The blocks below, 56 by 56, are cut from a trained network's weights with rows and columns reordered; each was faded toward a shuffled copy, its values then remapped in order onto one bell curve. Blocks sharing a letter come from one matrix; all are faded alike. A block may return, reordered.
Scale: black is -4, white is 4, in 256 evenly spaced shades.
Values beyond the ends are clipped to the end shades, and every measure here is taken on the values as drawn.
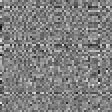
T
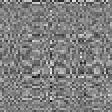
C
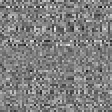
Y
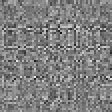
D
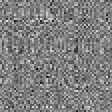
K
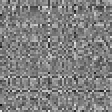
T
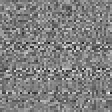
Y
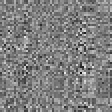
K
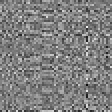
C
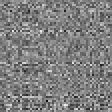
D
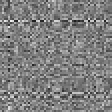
C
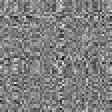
K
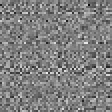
D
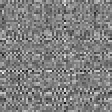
C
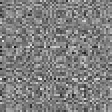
K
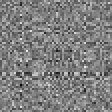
T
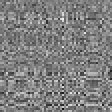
C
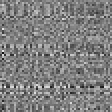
C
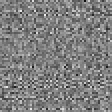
D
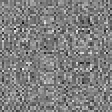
K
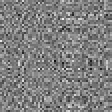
K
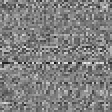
D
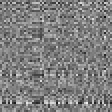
C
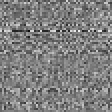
D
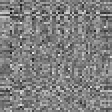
T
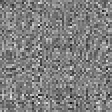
K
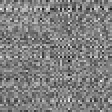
C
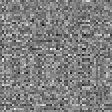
D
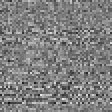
Y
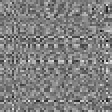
C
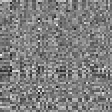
T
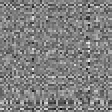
T
